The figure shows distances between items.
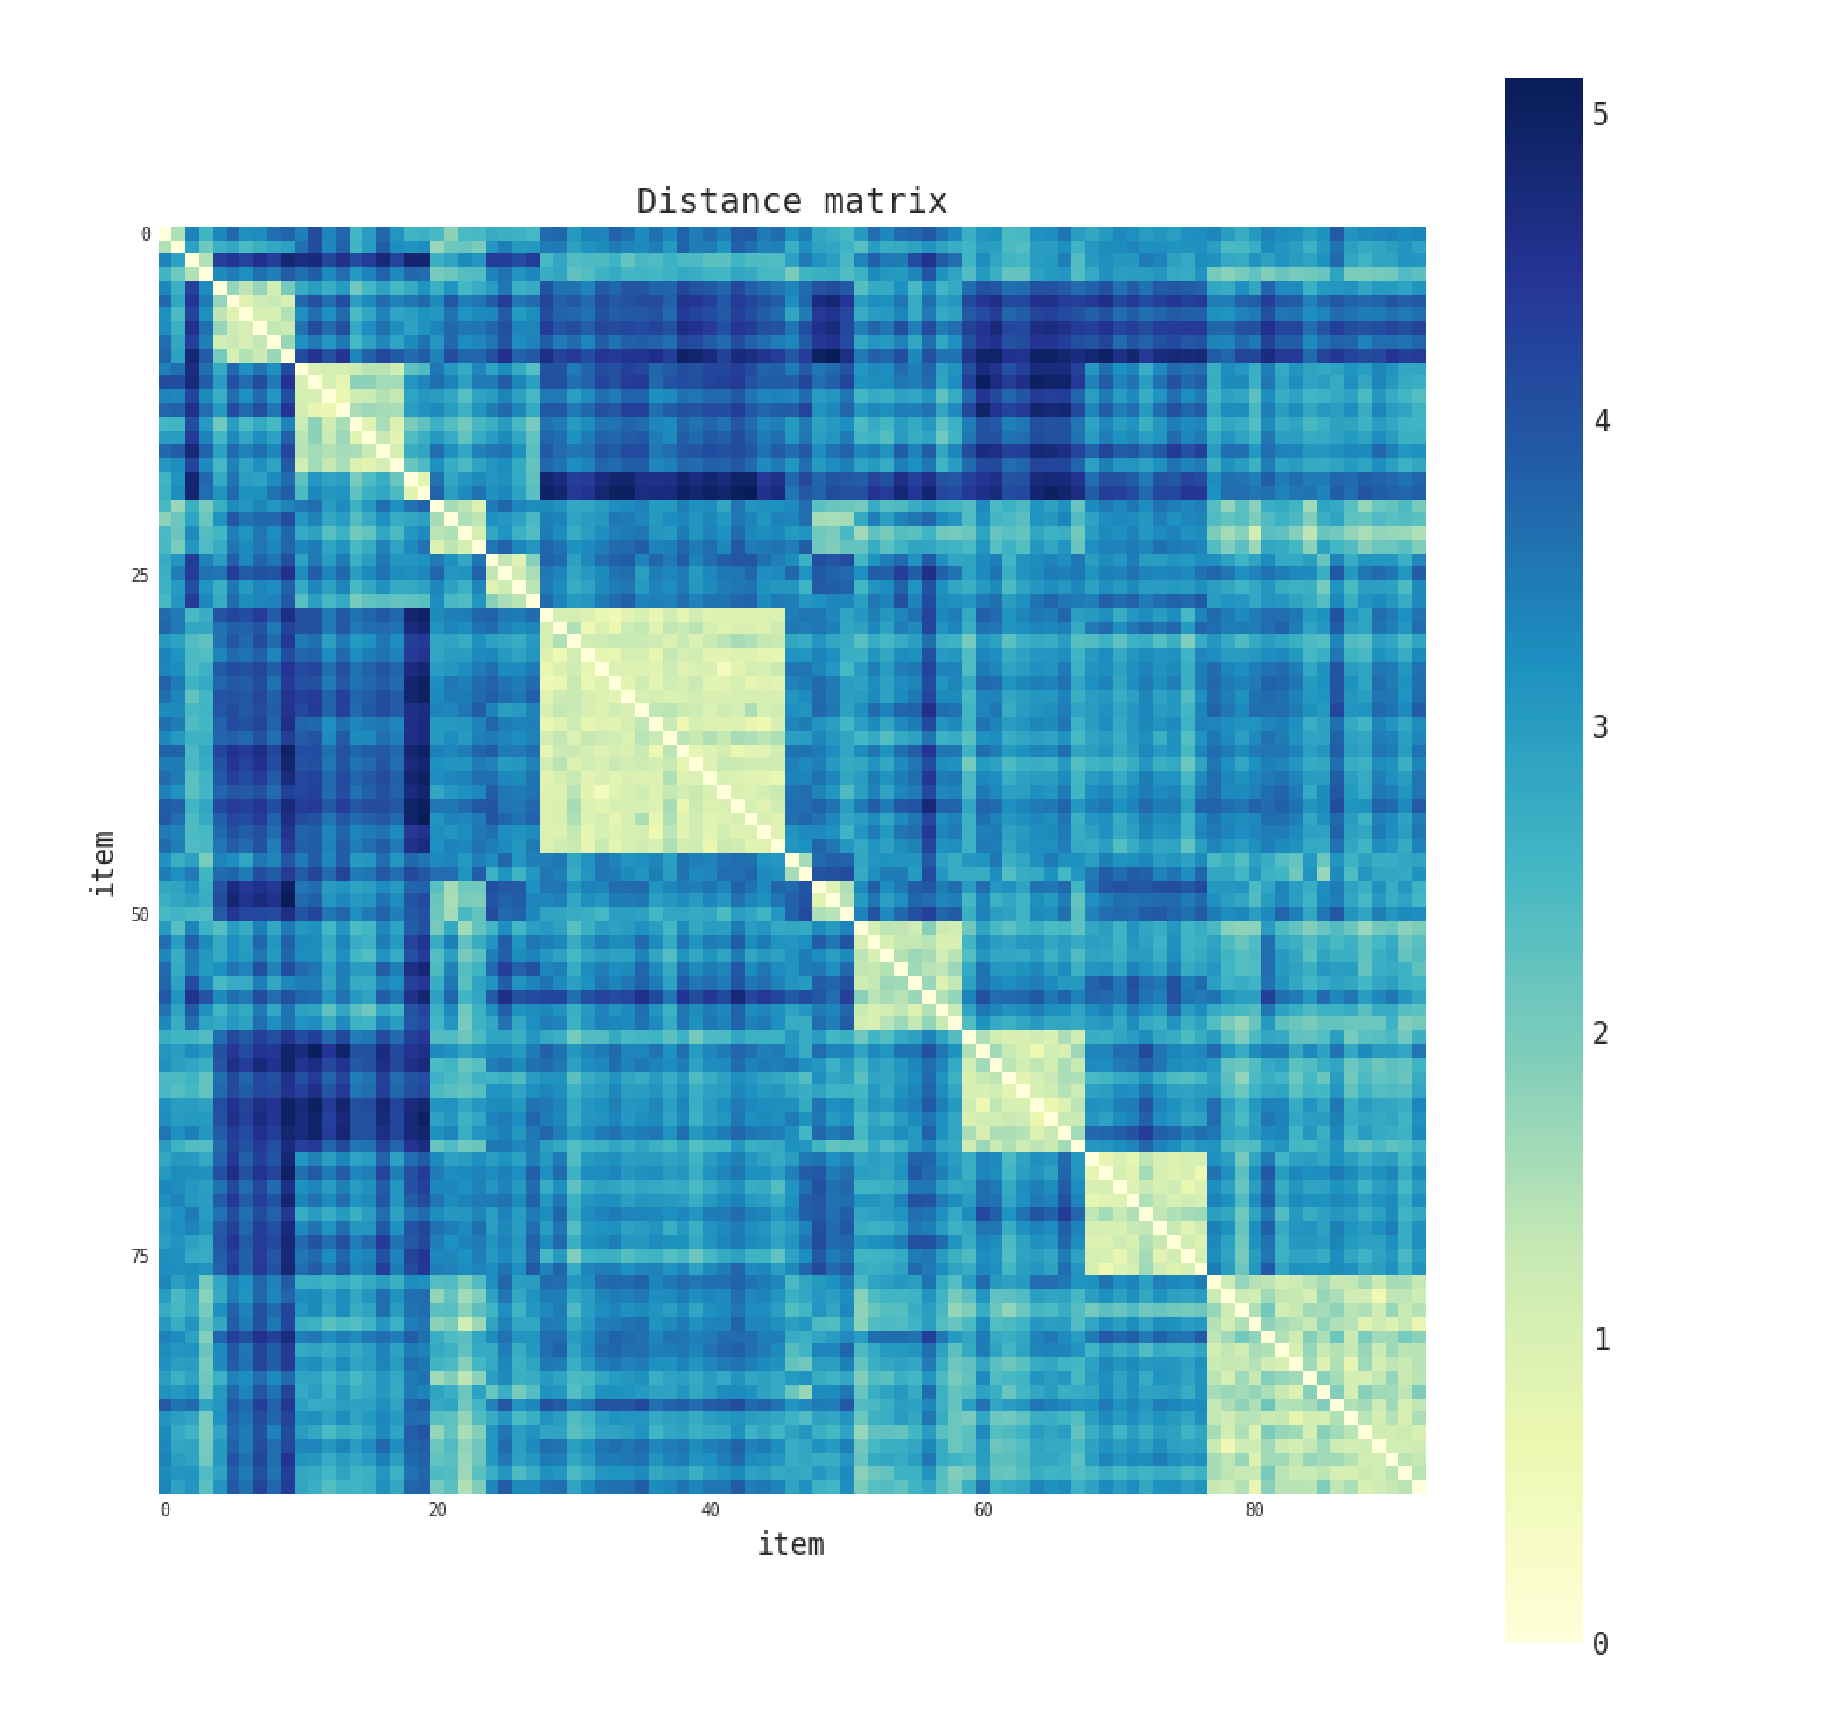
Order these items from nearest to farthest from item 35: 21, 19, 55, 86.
21, 55, 86, 19
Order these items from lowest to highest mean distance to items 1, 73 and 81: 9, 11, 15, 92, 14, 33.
92, 14, 15, 33, 11, 9
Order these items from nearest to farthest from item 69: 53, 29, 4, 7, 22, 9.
53, 22, 29, 4, 7, 9
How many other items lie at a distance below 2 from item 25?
3
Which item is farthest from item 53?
19
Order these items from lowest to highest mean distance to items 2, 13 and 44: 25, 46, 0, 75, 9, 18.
75, 46, 0, 25, 18, 9
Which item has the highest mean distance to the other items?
9
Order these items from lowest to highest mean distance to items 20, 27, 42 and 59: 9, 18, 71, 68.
68, 71, 18, 9
